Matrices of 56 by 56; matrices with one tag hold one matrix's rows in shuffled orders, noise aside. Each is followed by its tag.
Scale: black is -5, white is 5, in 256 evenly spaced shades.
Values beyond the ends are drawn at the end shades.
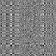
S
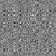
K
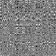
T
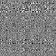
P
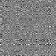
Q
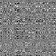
T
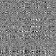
P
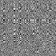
K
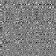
Q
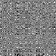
T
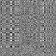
S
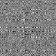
P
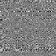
Q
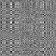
S
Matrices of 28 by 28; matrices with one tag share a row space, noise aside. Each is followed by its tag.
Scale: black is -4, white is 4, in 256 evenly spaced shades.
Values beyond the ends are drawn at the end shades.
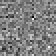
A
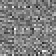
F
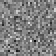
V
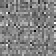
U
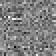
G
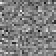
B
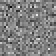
A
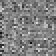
B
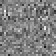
G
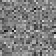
F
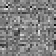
U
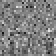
V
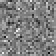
A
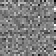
U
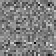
V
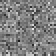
A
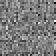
U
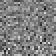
G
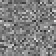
F
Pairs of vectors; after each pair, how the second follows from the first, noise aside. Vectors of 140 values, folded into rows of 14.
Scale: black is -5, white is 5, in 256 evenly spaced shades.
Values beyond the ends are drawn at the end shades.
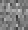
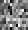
reversed, scaled up.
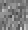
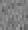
negated, shrunk.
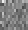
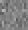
wrapped around, shrunk.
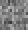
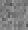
wrapped around, shrunk.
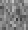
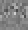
wrapped around, partly zeroed.
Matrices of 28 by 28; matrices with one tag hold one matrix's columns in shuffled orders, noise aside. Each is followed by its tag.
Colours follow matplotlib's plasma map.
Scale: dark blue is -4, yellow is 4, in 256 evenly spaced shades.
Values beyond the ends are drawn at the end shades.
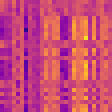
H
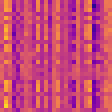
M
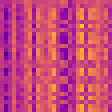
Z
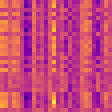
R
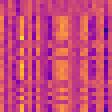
H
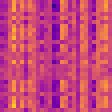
M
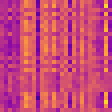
R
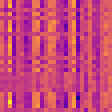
R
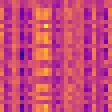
Z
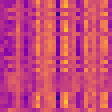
R
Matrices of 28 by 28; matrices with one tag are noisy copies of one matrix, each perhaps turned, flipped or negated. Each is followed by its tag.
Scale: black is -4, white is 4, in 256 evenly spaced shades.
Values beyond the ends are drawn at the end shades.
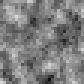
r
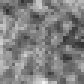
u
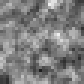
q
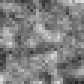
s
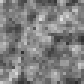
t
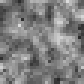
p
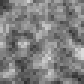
q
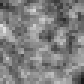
q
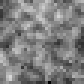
u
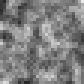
s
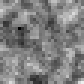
r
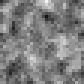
r
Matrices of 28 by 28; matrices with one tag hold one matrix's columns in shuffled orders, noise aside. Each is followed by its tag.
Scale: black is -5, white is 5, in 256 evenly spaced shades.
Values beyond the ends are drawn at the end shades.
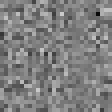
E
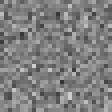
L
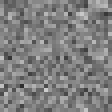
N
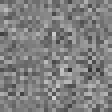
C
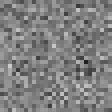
C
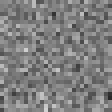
L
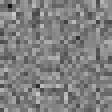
N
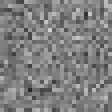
E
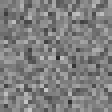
N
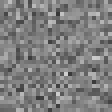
N
